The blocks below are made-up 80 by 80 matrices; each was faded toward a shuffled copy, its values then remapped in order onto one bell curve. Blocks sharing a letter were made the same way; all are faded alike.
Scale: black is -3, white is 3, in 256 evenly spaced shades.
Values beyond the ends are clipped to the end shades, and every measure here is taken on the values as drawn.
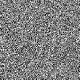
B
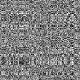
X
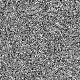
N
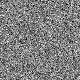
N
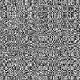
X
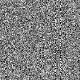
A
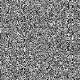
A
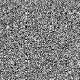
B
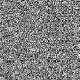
B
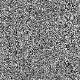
A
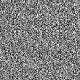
B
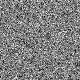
N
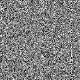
A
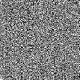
B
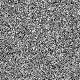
N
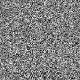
B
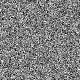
N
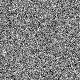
N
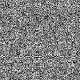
B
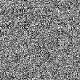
B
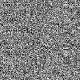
B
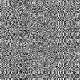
X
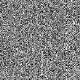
A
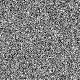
N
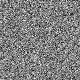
N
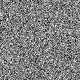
N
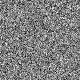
N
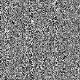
A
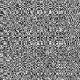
X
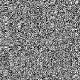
B
